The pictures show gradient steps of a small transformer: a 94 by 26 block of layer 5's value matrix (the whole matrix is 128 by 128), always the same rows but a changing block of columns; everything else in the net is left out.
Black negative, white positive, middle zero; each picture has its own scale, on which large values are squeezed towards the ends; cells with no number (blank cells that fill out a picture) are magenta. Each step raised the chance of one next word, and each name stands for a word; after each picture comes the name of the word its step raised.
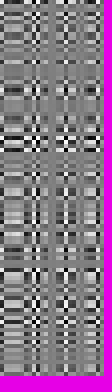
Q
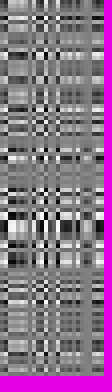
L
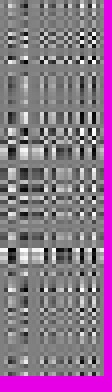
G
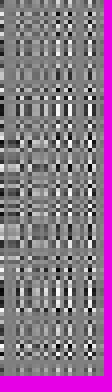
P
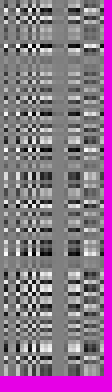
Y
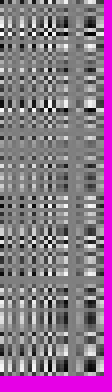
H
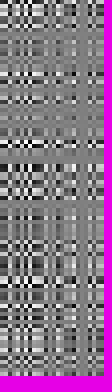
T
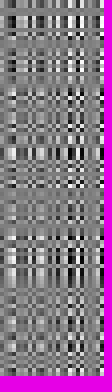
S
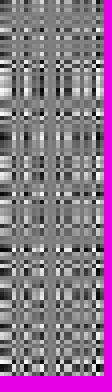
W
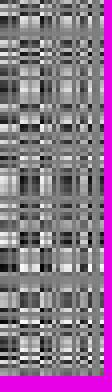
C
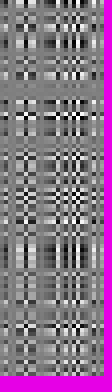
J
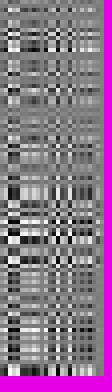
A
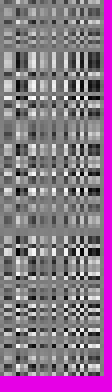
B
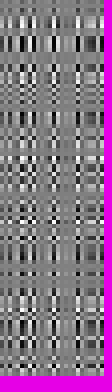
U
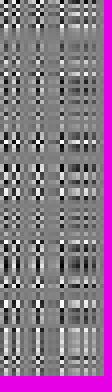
T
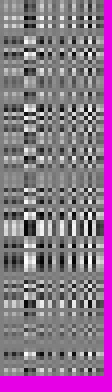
L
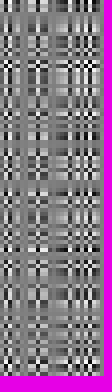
W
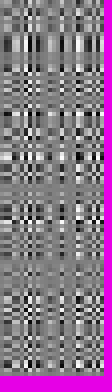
U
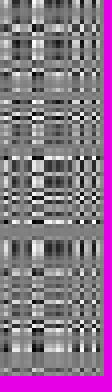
J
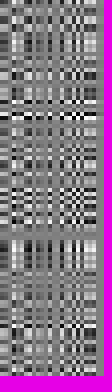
J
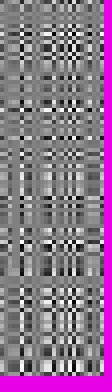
H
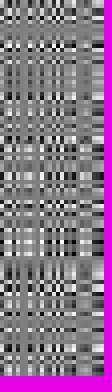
Y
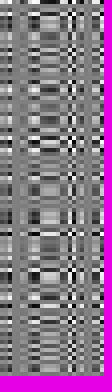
Q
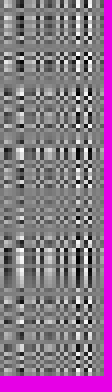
S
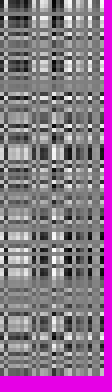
S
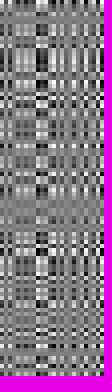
B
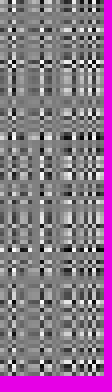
W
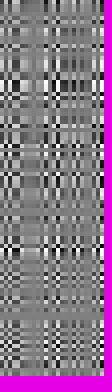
B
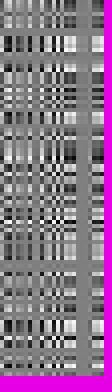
U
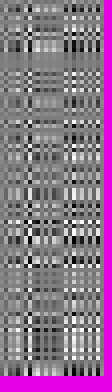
A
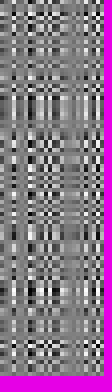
P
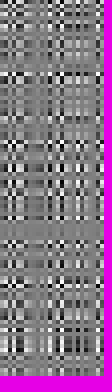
T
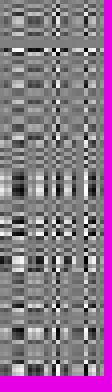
A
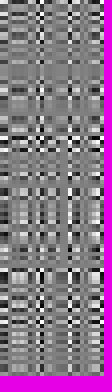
Q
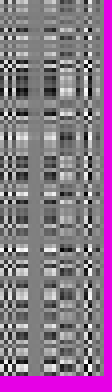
W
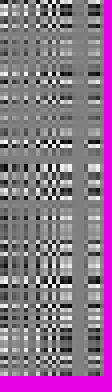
T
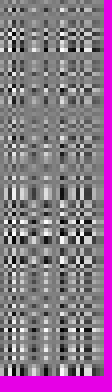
A
